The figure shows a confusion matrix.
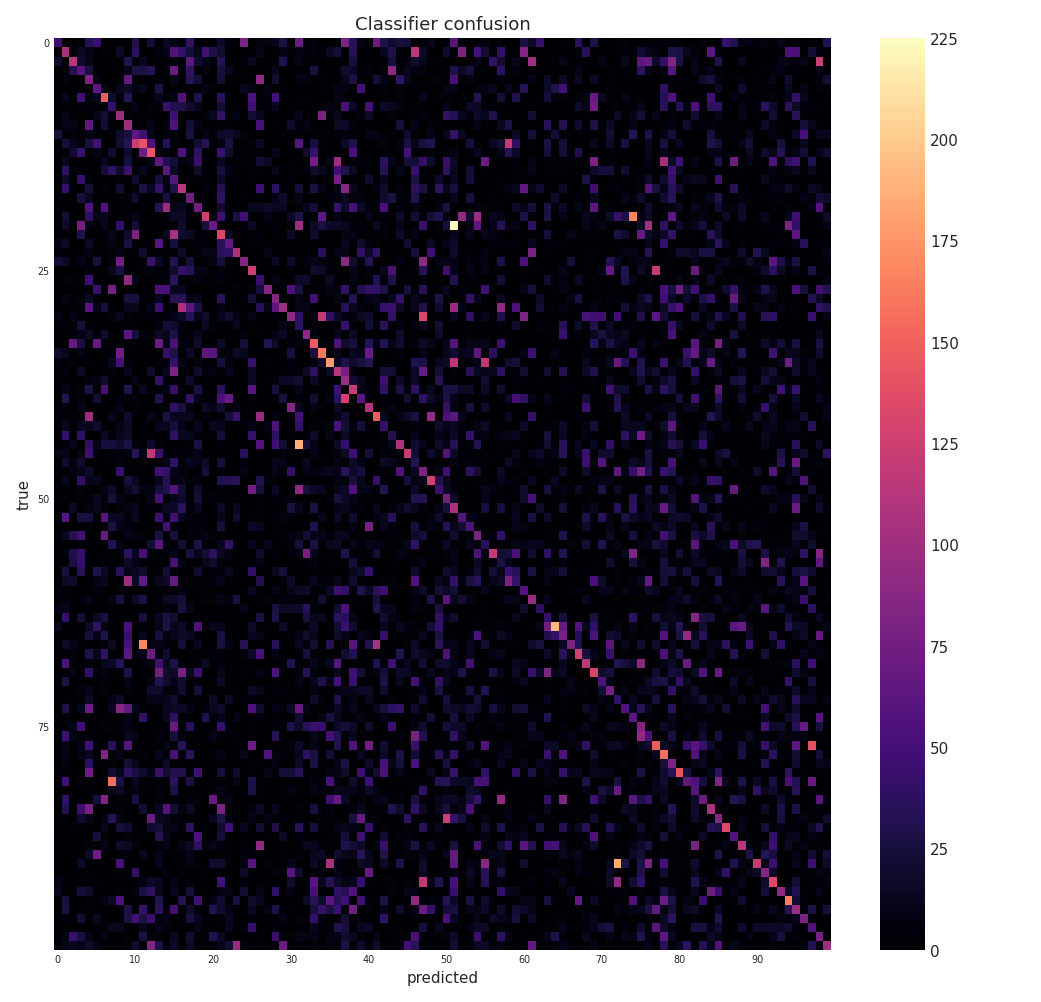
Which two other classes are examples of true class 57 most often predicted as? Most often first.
91, 98
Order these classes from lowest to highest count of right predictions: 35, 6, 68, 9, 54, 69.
54, 9, 68, 69, 6, 35
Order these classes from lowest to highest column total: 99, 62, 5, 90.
62, 90, 99, 5
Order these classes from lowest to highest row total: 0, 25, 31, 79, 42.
31, 79, 42, 25, 0
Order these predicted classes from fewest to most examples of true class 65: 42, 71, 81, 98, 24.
24, 71, 42, 98, 81
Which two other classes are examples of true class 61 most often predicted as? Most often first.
50, 96
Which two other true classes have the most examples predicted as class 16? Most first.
29, 69
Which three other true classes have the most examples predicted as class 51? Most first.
20, 35, 29
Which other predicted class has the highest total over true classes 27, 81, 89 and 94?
7
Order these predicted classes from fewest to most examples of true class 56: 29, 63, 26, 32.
29, 26, 63, 32
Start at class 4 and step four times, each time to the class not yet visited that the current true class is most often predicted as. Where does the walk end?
36
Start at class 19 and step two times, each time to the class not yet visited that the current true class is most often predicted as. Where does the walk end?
98
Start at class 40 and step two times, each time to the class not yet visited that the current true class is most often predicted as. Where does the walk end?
47
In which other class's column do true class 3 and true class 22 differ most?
43
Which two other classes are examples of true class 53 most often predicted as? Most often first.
40, 14
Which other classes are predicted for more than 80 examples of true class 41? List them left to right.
4, 26, 48
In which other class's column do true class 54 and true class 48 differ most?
6
